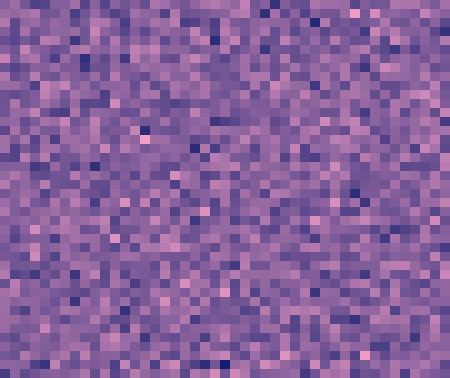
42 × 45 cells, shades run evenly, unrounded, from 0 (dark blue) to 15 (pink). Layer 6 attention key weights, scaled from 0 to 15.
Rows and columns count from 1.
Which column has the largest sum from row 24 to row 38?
17
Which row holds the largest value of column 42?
11
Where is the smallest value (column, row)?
23, 41
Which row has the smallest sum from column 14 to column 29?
14
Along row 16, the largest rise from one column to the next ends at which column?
15
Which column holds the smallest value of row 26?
40
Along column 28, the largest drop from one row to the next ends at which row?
24
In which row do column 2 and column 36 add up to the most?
2
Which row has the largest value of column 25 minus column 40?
26
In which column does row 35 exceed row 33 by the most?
32
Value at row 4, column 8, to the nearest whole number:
9
